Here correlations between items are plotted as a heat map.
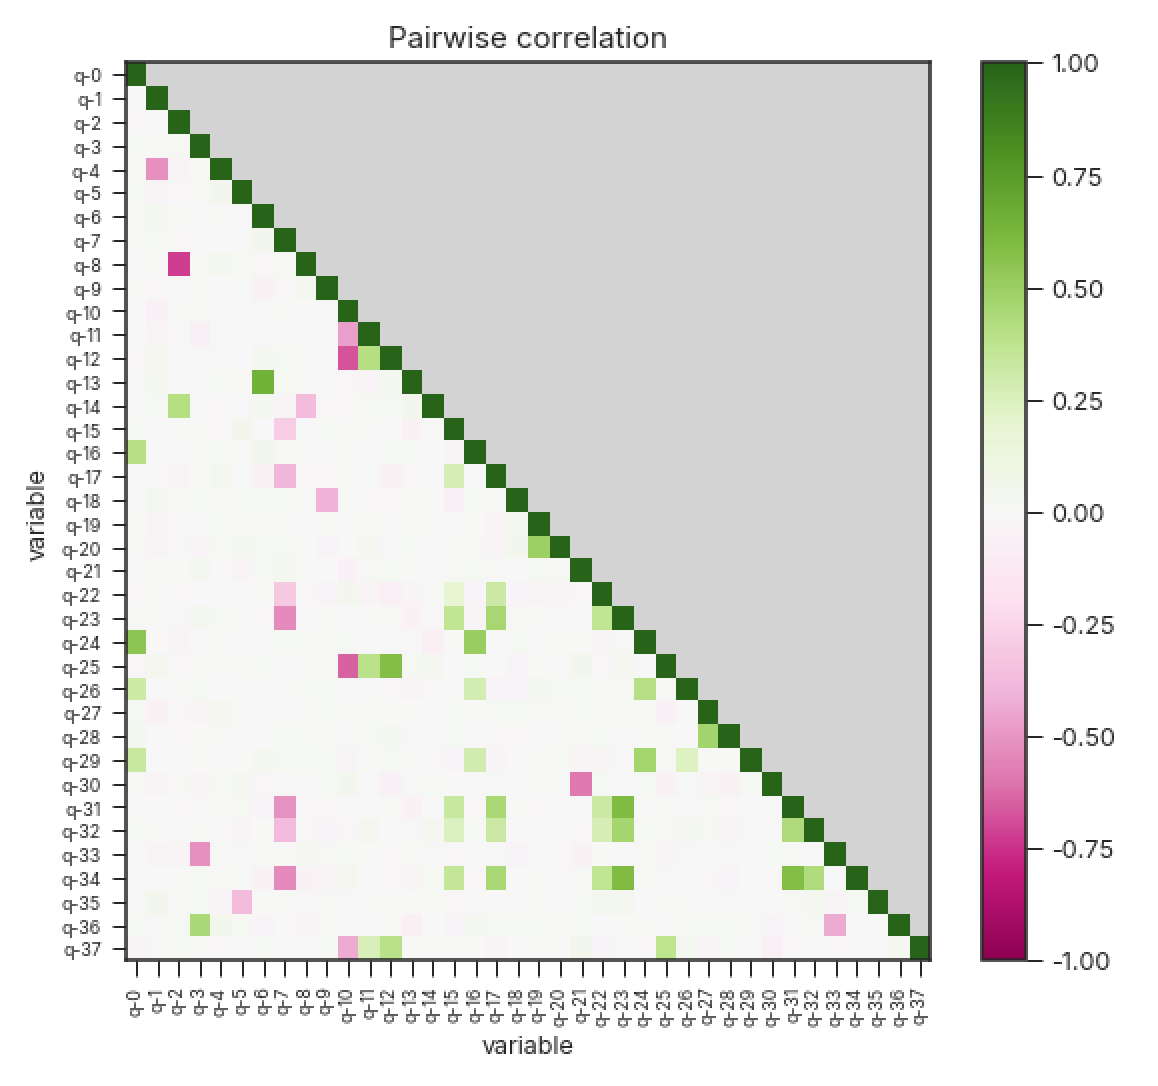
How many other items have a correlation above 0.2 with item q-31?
6
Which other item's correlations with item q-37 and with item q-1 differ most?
q-4
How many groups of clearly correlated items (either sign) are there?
12
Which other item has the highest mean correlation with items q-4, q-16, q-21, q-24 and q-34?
q-0
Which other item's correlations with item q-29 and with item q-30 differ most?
q-21
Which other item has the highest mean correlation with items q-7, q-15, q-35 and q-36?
q-3
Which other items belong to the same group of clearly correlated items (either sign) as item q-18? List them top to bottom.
q-9
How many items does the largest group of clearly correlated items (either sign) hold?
8
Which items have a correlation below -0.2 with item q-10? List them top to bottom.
q-11, q-12, q-25, q-37
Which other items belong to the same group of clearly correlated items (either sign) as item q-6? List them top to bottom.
q-13
